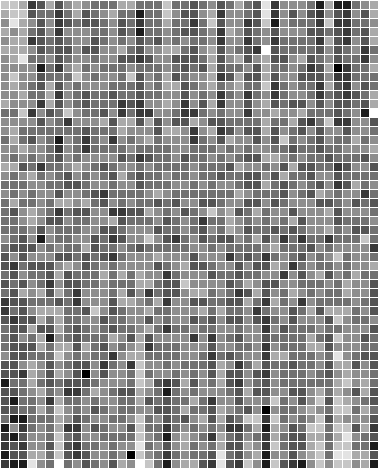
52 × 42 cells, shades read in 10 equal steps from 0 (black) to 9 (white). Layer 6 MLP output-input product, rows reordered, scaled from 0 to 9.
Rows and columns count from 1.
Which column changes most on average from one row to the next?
17
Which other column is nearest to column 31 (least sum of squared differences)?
36
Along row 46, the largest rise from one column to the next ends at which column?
31
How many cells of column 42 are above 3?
33
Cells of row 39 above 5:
7
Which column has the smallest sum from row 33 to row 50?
30
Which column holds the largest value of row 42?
16
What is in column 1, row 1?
7
